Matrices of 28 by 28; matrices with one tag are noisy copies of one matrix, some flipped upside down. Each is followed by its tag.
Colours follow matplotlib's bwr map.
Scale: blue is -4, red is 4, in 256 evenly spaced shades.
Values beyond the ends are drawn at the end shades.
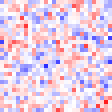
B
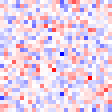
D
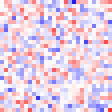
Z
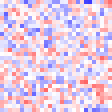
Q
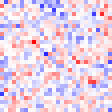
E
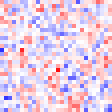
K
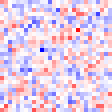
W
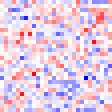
Q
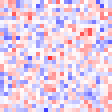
E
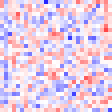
E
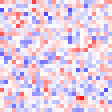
W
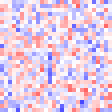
D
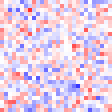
Q
